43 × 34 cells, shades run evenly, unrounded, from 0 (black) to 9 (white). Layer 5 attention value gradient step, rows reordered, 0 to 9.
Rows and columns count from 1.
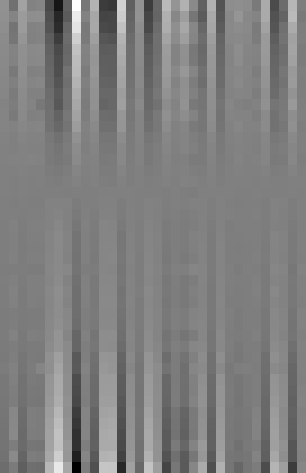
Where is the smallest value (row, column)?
43, 9
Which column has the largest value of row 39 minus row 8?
7
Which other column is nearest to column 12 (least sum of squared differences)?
17
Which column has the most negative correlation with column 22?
29
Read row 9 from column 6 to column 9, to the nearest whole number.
4 3 4 6
